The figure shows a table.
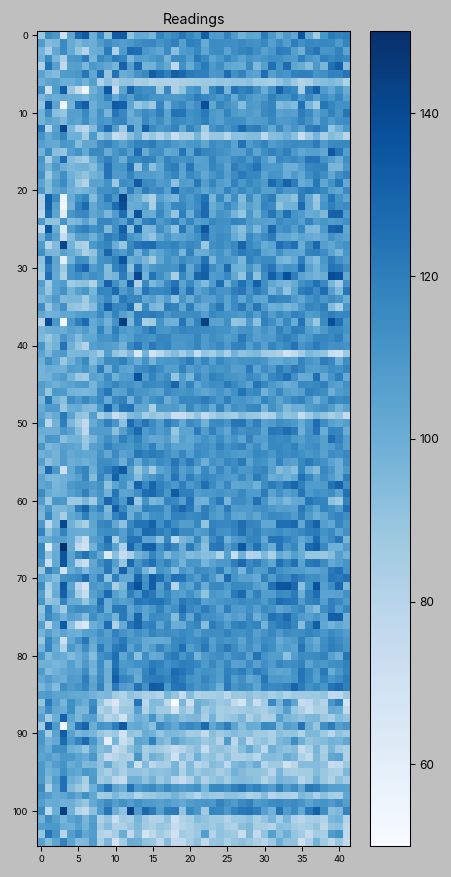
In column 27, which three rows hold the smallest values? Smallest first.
86, 103, 93
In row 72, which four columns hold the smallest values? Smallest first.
6, 1, 5, 22
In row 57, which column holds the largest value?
10
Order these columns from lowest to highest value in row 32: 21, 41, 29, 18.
21, 41, 18, 29
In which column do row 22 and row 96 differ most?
3
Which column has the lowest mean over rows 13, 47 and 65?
18
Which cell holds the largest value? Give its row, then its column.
66, 3
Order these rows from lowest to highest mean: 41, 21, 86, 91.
41, 86, 91, 21
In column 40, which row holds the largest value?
31
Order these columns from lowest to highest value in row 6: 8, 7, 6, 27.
8, 27, 6, 7
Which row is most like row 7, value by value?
76
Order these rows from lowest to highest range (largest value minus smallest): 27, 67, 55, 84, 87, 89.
55, 84, 87, 27, 67, 89
